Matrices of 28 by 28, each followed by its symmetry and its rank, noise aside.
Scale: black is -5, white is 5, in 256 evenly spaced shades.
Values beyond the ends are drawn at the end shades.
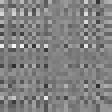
no symmetry, rank two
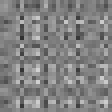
no symmetry, rank two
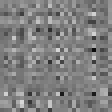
no symmetry, rank three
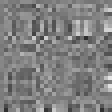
no symmetry, rank four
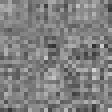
no symmetry, rank three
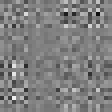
antisymmetric, rank two
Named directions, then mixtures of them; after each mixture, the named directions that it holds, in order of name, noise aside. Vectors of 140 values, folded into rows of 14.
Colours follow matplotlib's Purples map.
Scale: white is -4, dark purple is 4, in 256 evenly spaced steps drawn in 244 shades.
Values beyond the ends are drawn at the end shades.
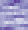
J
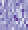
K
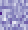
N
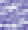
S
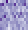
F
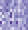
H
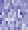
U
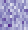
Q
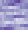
J.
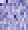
F, K.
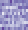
J, S, U.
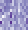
H, N.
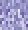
H, K, U.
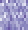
F.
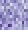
Q.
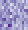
Q.
